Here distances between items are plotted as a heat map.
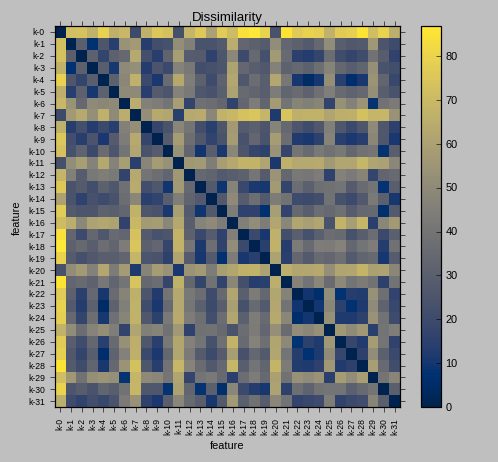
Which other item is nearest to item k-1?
k-3
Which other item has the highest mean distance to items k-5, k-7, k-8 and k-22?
k-16
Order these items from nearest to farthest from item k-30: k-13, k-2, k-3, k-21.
k-13, k-21, k-3, k-2
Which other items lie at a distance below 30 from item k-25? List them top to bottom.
k-6, k-12, k-16, k-29
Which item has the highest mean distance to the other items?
k-0
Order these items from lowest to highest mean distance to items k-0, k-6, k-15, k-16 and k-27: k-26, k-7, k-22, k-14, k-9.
k-14, k-9, k-22, k-26, k-7
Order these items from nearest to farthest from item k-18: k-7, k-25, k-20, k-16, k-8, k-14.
k-8, k-14, k-25, k-16, k-20, k-7
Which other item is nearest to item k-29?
k-6
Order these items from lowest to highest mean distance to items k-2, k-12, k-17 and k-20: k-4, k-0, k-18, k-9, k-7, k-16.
k-9, k-4, k-18, k-16, k-7, k-0
